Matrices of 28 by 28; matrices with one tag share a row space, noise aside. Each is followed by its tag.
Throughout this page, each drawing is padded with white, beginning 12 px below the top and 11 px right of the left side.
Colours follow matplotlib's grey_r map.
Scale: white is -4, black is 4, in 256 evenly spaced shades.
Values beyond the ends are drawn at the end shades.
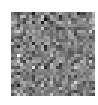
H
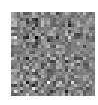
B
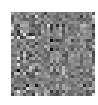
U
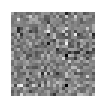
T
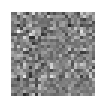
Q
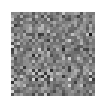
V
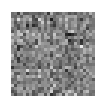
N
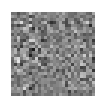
Q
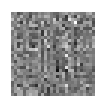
T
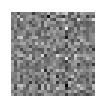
T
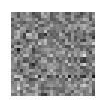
Q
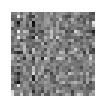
H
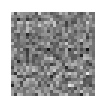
N
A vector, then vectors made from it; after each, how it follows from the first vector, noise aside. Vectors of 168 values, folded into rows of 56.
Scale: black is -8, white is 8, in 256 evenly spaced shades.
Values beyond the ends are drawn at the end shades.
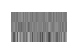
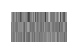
reversed.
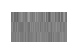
reversed, negated, shrunk.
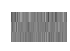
reversed, negated, partly zeroed.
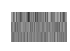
reversed.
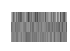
reversed.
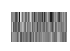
wrapped around, scaled up.
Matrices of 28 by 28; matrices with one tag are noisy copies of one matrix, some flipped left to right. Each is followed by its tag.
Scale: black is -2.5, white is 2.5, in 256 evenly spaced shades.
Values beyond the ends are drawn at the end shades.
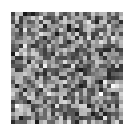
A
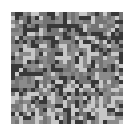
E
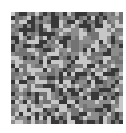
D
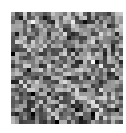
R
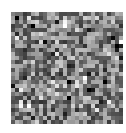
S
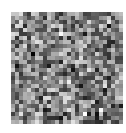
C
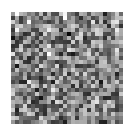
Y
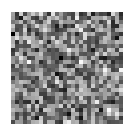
A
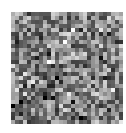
C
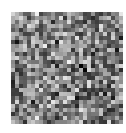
C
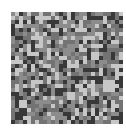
S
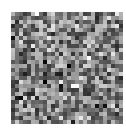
S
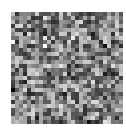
D
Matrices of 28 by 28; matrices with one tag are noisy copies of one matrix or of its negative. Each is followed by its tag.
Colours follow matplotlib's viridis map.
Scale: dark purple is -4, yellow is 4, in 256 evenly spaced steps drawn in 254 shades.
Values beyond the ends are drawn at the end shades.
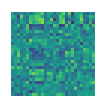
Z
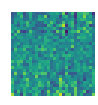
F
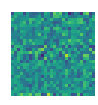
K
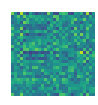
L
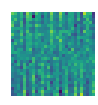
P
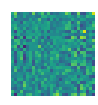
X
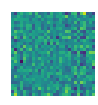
X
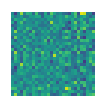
X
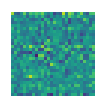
K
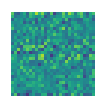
K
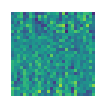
F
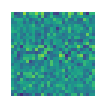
K
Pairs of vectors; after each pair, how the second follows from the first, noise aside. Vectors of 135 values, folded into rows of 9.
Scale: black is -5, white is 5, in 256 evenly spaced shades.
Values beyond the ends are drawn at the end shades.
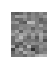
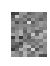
sign-scrambled.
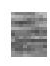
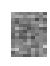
wrapped around, partly zeroed.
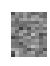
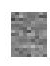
wrapped around, partly zeroed.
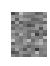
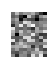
wrapped around, negated, scaled up.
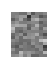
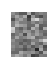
copied.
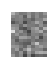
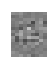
wrapped around, partly zeroed.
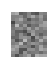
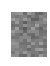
reversed, shrunk.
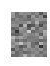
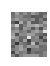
reversed.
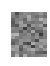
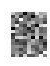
wrapped around, negated, scaled up.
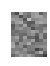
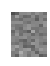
reversed, shrunk.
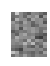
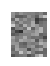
reversed.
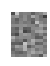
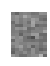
reversed, shrunk.
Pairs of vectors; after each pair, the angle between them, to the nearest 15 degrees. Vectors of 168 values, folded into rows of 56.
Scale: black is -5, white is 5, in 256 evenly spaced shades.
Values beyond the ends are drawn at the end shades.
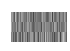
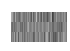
60 degrees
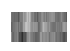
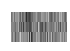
120 degrees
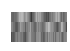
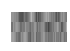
165 degrees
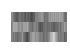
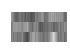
15 degrees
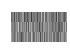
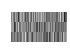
75 degrees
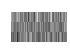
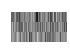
135 degrees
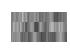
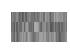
150 degrees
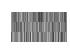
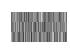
150 degrees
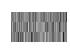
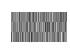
45 degrees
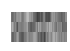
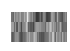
30 degrees
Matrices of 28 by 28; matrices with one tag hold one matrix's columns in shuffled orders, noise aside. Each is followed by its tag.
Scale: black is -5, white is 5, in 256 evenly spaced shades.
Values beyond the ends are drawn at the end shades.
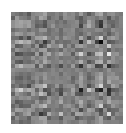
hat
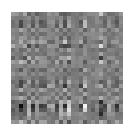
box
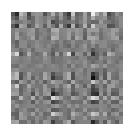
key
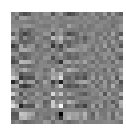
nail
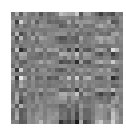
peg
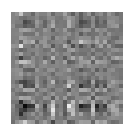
box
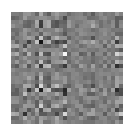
hat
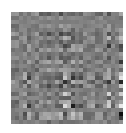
nail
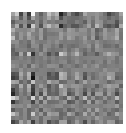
key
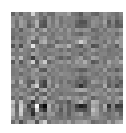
box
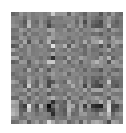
box
